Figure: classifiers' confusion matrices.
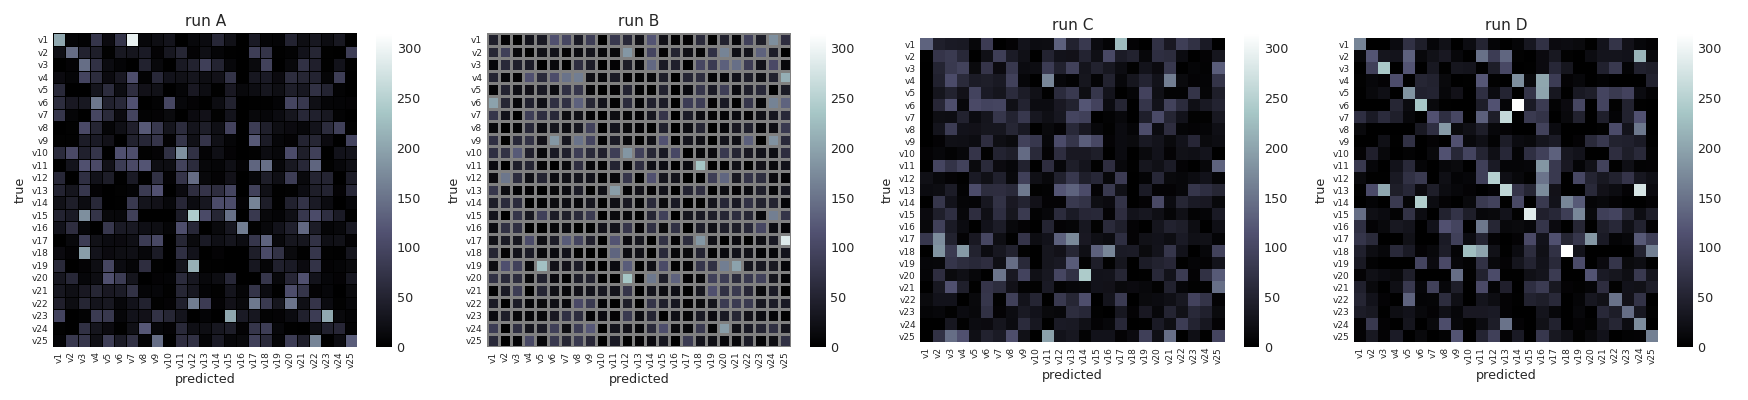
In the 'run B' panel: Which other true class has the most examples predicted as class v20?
v24
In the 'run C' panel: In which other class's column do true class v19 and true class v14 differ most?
v8
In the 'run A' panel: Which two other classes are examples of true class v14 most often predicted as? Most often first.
v17, v15
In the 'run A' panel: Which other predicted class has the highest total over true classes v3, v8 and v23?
v15
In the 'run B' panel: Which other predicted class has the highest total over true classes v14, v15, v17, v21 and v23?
v25
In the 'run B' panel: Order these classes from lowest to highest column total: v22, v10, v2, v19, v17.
v10, v17, v19, v2, v22
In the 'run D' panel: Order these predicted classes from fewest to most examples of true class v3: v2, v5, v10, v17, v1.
v1, v10, v17, v2, v5
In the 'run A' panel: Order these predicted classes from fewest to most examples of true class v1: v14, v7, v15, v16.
v16, v15, v14, v7
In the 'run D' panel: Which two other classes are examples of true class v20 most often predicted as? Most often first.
v9, v12
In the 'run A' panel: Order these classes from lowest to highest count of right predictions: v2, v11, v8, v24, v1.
v24, v11, v8, v2, v1
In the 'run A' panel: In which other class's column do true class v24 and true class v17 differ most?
v9
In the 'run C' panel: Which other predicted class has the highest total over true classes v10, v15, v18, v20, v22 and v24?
v14
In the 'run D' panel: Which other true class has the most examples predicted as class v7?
v21
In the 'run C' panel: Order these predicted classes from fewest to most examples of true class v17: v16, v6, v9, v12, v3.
v16, v3, v9, v6, v12
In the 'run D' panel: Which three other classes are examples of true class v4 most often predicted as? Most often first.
v16, v14, v11
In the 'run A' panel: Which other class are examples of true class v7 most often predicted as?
v4
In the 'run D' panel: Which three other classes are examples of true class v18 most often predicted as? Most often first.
v10, v11, v25
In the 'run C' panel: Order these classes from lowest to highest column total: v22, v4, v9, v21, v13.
v22, v4, v21, v9, v13
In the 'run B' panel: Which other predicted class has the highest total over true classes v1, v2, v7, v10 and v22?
v12
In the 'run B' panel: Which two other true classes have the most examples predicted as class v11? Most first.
v13, v18
